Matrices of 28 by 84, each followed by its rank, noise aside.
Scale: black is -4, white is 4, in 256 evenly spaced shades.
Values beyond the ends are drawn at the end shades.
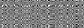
two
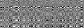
two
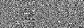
eight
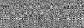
six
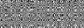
four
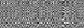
three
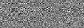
six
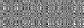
two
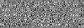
six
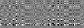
two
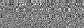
six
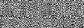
eight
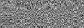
eight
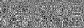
six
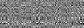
three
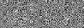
eight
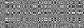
two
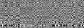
four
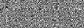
eight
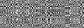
three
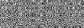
eight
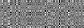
two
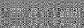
four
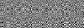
three
